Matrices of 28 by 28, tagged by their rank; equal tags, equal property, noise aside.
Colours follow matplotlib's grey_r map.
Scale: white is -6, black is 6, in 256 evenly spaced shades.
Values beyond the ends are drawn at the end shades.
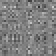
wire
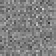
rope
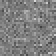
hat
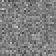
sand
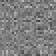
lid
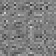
wire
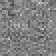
rope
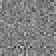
rope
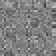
lid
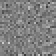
hat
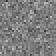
sand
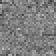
rope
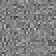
hat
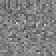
sand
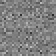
rope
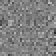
wire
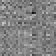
lid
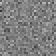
rope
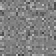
lid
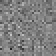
wire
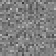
hat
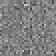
hat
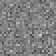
rope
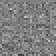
rope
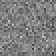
rope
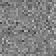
rope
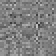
lid
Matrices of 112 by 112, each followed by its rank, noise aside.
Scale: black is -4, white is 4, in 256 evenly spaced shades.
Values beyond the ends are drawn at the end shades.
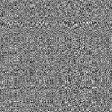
eight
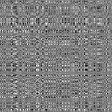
four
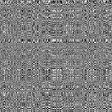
four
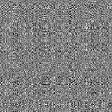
eight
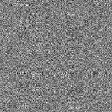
twelve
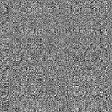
eight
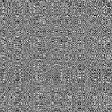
eight
